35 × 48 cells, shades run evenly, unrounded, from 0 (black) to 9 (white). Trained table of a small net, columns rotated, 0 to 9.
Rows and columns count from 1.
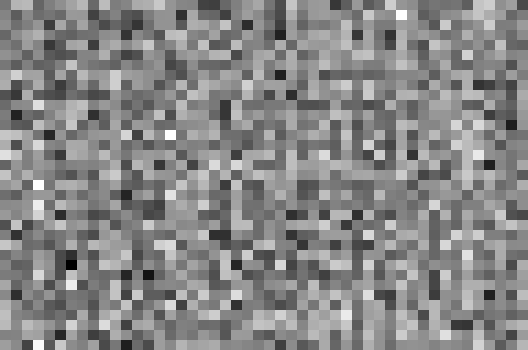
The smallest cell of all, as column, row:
7, 27
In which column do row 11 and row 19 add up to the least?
21
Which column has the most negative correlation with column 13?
18
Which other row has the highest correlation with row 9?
32
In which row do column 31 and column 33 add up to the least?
25
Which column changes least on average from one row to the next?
46
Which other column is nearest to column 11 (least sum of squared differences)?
19
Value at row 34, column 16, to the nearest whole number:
4
